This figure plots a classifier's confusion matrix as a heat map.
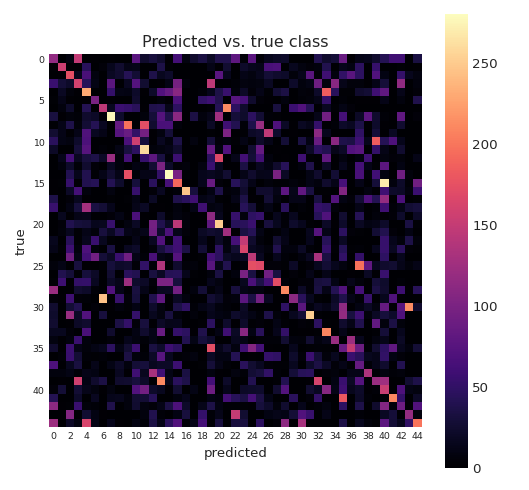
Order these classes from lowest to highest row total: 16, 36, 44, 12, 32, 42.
32, 36, 42, 16, 12, 44
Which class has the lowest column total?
17
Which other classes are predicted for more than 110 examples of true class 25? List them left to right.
13, 24, 37
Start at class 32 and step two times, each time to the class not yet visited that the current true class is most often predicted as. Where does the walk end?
13
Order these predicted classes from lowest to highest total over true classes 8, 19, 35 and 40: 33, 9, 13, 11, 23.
23, 13, 33, 9, 11
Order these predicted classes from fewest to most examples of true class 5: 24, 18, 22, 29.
29, 24, 18, 22
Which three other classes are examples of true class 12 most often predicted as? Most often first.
20, 7, 33
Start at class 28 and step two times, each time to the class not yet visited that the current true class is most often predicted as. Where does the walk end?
3
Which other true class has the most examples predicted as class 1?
27
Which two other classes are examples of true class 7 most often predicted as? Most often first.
20, 15
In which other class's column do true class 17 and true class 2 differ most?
40
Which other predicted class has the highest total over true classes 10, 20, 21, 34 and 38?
12
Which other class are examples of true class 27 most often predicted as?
9
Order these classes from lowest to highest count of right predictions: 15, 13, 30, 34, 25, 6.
30, 13, 34, 6, 25, 15
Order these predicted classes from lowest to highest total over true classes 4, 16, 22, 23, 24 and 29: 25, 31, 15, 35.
31, 25, 35, 15
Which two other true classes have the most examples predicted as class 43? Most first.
30, 44
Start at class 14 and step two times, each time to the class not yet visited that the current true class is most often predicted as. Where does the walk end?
26
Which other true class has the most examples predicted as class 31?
2
